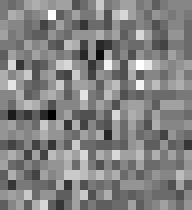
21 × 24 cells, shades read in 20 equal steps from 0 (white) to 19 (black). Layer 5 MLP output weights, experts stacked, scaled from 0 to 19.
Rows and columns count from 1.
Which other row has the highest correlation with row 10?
20
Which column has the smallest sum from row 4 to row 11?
18
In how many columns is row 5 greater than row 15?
10
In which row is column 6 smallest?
21
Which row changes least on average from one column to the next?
1
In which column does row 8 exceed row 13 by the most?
8
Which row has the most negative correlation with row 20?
12
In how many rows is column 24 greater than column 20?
10
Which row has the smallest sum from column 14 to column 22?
7
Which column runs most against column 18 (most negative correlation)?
6
